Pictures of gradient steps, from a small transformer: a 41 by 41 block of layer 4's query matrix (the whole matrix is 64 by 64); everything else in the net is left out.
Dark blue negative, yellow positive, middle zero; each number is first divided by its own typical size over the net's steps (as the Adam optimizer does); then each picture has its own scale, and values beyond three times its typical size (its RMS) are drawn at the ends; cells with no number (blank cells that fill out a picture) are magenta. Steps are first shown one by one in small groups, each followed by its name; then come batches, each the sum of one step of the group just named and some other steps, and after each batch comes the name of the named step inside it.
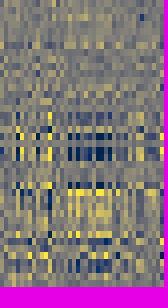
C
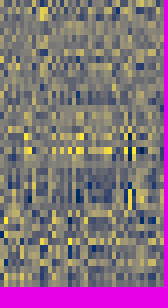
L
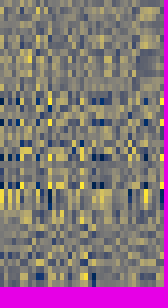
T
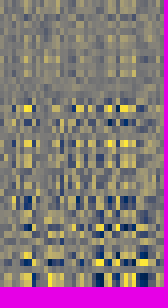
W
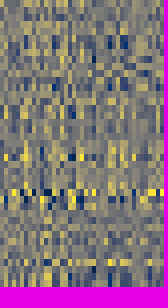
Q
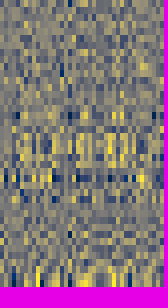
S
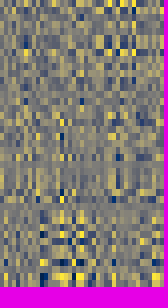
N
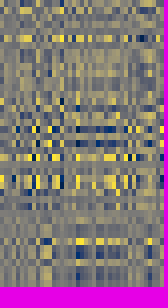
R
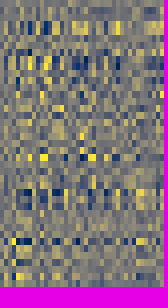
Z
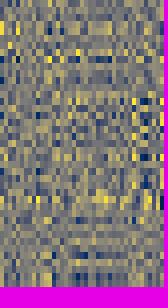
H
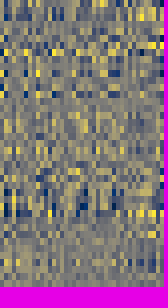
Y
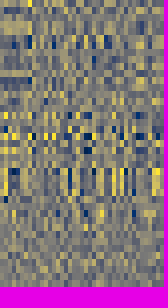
Q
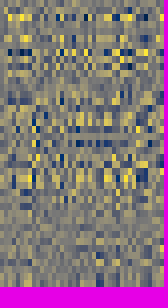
R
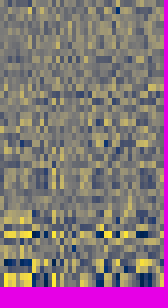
L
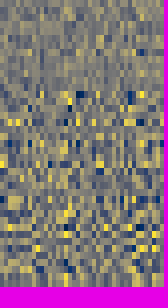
N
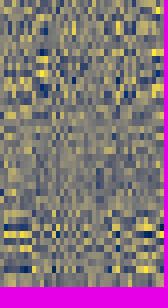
L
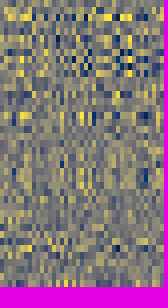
Q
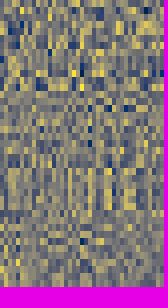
Y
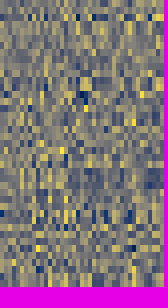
Z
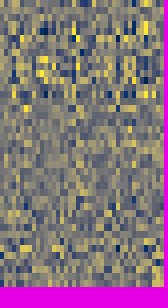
W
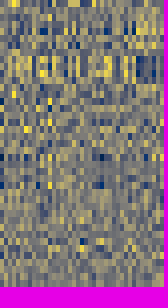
T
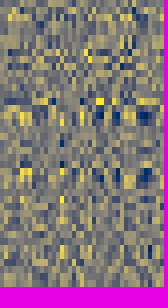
N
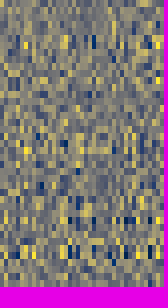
L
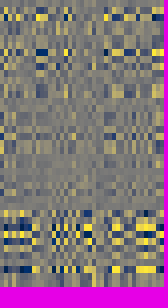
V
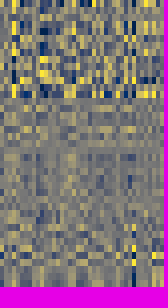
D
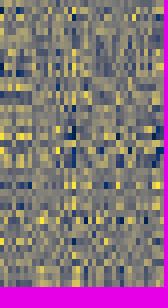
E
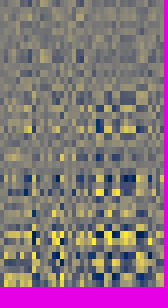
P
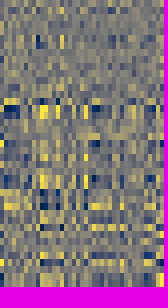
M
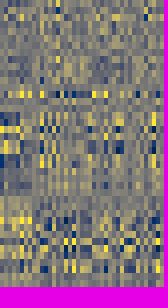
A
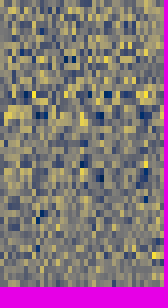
D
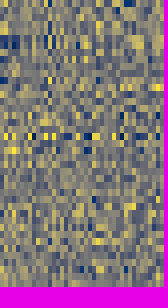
P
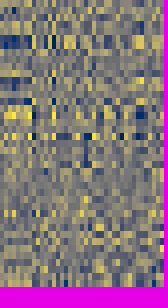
P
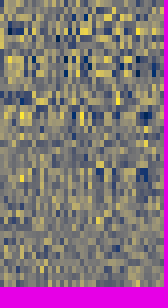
E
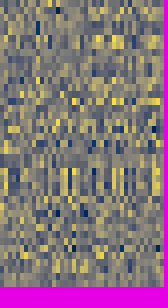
A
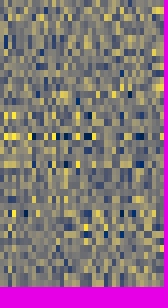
V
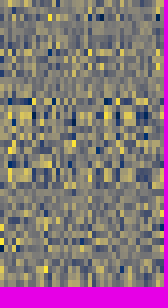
E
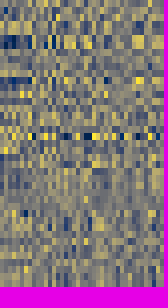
A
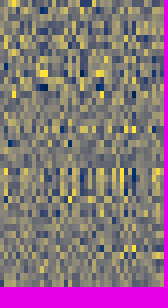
D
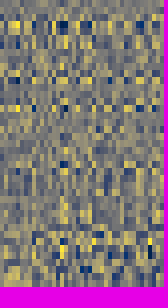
P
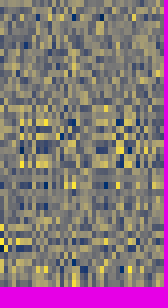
E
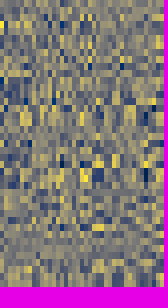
M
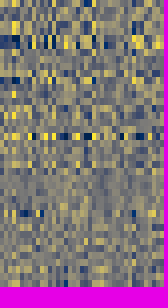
D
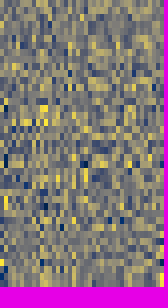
M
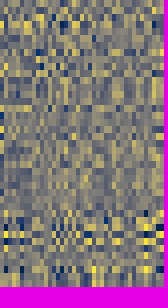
V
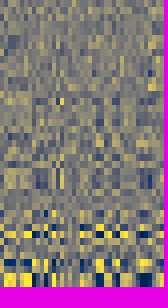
P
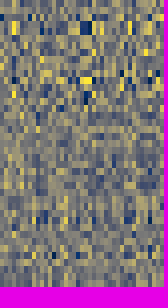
D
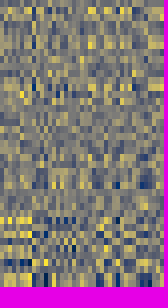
A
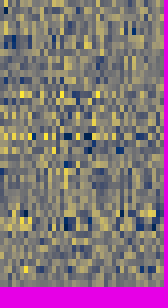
A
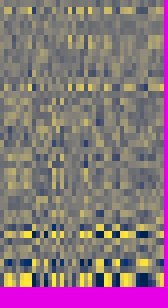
P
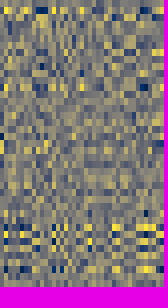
V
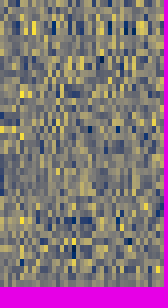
A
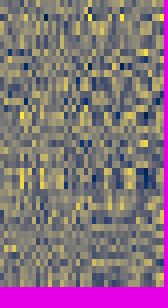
M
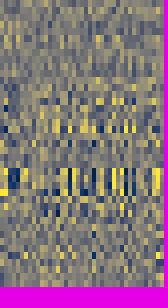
M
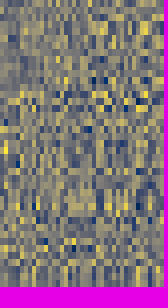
A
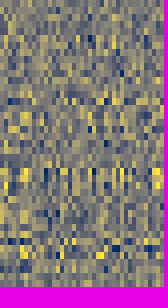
A
